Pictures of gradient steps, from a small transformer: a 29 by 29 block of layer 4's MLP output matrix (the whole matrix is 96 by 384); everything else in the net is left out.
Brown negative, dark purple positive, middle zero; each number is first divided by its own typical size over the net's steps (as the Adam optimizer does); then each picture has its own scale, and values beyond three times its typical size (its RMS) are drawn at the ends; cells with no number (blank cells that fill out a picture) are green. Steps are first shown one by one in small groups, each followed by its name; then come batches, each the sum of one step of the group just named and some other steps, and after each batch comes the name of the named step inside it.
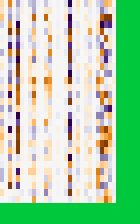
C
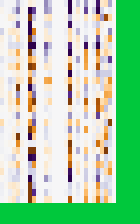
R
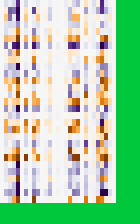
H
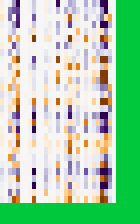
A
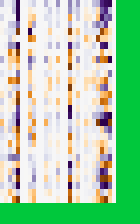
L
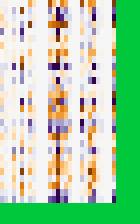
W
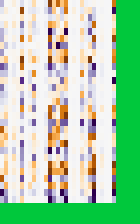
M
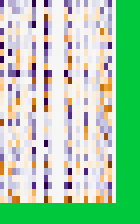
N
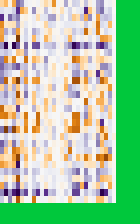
H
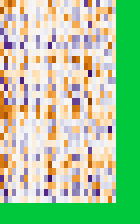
M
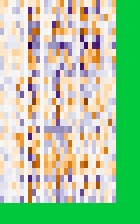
R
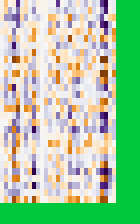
A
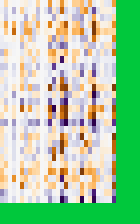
M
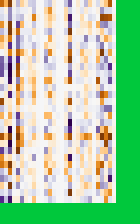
C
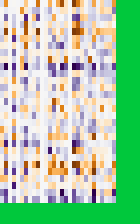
M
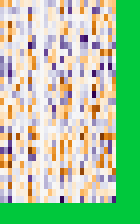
R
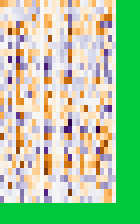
C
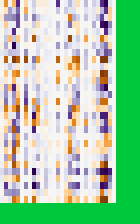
A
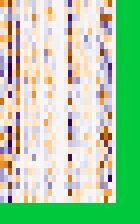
C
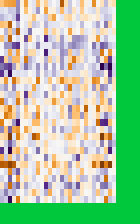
L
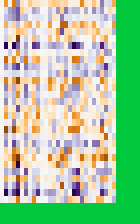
H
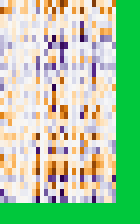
M
